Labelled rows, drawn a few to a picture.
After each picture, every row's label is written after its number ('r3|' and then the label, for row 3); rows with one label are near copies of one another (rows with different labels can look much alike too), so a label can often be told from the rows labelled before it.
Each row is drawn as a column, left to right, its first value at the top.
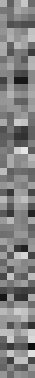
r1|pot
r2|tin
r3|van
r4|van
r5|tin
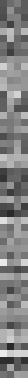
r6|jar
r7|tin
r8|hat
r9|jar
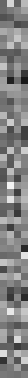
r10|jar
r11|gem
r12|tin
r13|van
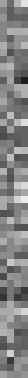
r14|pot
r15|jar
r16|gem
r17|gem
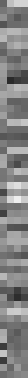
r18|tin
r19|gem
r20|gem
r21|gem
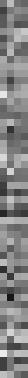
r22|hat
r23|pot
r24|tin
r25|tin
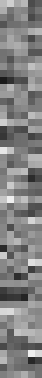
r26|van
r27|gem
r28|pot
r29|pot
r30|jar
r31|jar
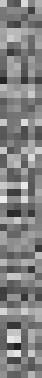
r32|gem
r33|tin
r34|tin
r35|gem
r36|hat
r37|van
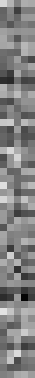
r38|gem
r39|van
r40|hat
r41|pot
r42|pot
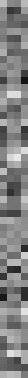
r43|pot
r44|hat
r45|hat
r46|van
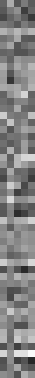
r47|jar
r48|gem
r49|tin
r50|hat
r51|jar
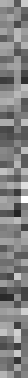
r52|pot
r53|pot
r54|tin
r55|gem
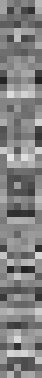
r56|van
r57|hat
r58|tin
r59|hat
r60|hat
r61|van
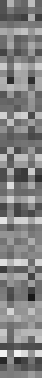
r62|jar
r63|gem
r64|jar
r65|jar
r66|pot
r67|jar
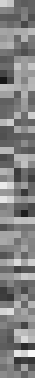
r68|gem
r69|gem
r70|jar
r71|tin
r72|jar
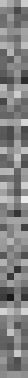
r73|gem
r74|pot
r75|hat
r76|gem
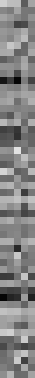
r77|pot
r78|pot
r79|van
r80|tin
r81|pot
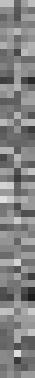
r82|gem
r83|gem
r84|jar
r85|pot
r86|pot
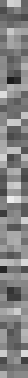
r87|hat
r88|gem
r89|gem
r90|jar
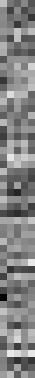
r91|pot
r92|hat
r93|tin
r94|hat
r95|jar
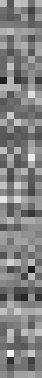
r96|gem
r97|jar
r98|gem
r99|pot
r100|hat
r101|pot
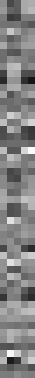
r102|van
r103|jar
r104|jar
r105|van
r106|van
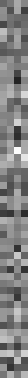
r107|tin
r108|hat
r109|van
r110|hat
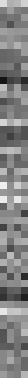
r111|gem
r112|van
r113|gem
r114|pot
